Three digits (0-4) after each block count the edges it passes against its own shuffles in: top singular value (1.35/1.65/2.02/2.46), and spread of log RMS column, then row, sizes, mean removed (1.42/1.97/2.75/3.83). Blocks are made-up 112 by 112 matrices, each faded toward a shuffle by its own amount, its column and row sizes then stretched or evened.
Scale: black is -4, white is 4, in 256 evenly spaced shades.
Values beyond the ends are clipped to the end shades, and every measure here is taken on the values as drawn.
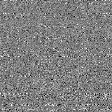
2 0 3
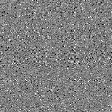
3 0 2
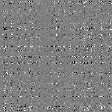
2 3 3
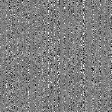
1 4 0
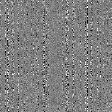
2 4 1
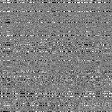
4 1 4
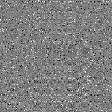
4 0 1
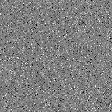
3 0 0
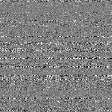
3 0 4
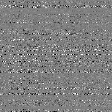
1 1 4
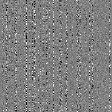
3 4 0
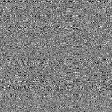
3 0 3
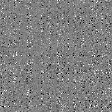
1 3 2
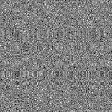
4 1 0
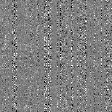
2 4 1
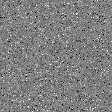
0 0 1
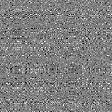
4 0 3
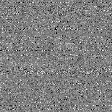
2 0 3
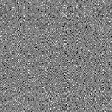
4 2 0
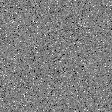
0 0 0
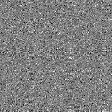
3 0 2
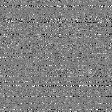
2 1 4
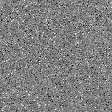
2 0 0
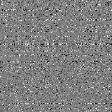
3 0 3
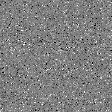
0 0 2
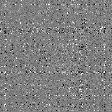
3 2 3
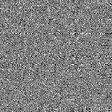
3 1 2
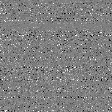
1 1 3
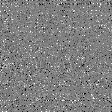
2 0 2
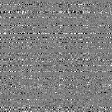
4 1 4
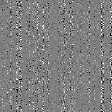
4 4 1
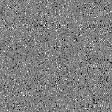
3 1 1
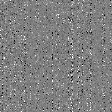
0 3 0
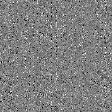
0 3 1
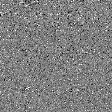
1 1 2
